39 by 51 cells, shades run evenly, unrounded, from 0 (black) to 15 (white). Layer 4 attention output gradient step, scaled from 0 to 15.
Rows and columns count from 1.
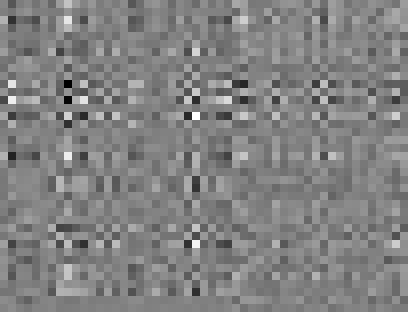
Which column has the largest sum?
9
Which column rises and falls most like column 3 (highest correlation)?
4
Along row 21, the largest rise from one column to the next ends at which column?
25
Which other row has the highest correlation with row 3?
20
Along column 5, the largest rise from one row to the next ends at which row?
13
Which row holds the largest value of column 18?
11
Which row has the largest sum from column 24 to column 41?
12
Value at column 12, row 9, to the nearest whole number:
7
